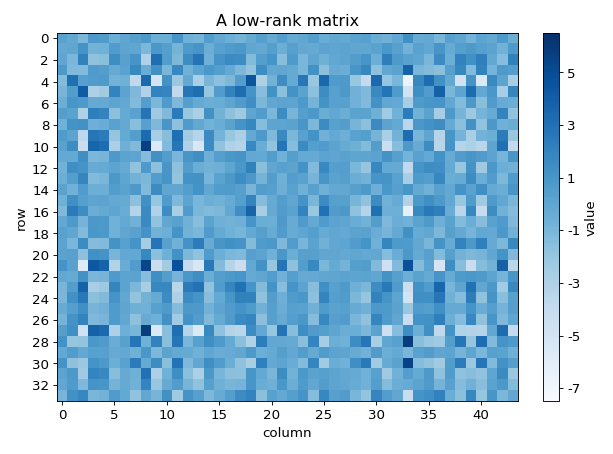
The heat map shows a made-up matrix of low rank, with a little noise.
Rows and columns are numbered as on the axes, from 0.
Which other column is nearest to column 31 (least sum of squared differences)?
13
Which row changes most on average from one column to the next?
21
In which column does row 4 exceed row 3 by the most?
18
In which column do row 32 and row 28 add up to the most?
33
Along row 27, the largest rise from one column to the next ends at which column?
3
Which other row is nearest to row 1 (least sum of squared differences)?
11
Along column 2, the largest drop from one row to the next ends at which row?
27
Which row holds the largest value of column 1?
4
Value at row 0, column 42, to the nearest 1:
1
